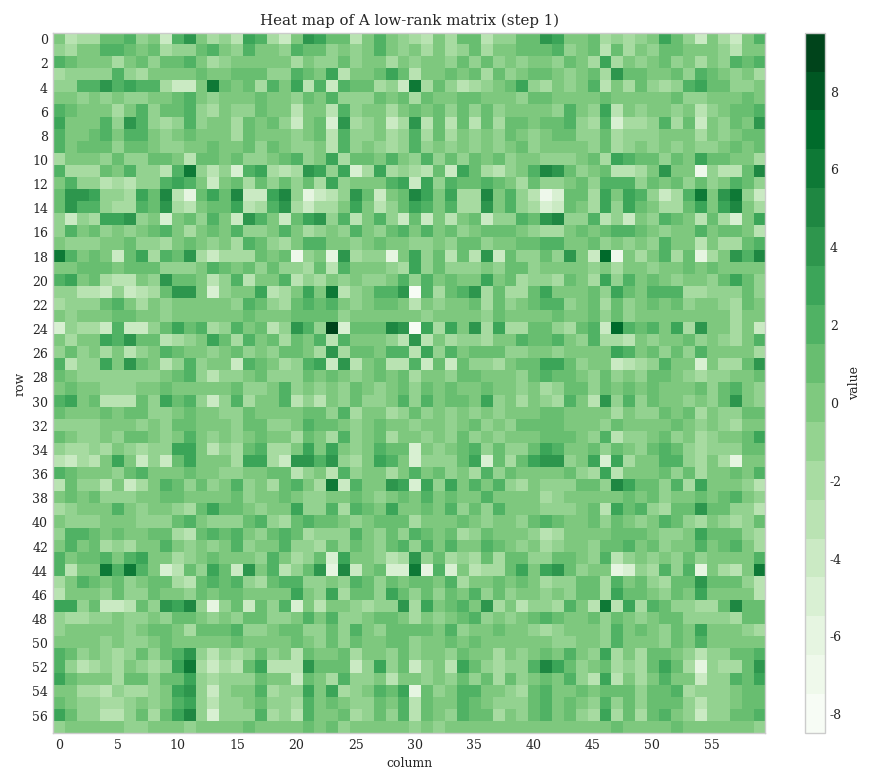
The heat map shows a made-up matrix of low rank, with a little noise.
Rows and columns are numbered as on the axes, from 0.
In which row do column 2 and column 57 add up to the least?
35
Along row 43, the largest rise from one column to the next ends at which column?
24
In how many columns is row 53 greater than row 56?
17
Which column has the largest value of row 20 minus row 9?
9
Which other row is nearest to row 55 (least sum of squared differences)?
28
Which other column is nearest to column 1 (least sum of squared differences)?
36
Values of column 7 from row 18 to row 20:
3 1 0
